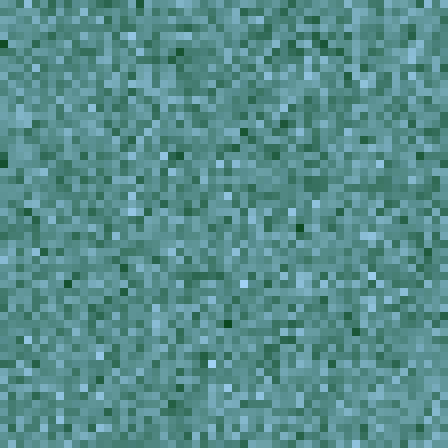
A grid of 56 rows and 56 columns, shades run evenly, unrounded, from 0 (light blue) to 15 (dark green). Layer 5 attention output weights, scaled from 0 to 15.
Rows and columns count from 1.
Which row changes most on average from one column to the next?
36
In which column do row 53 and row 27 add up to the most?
19
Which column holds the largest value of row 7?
23
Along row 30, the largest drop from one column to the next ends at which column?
15
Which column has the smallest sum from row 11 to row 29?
17
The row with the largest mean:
24
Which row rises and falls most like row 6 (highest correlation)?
56
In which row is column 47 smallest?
35
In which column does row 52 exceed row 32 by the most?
22
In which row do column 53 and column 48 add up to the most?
20
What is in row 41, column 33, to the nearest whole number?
7
